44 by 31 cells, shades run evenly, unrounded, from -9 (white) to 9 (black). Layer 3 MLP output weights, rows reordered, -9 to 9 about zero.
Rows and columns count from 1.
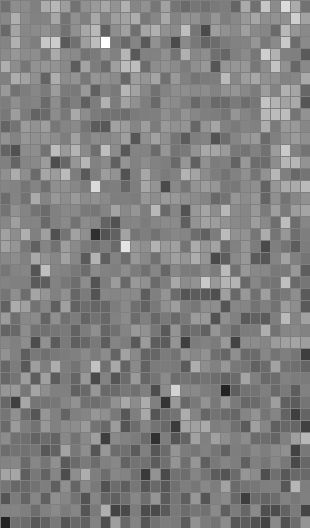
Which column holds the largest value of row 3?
21
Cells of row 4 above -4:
26
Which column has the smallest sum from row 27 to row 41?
20
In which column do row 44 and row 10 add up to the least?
28
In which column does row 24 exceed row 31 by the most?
10
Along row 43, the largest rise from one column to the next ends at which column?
12
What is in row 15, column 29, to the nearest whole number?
0
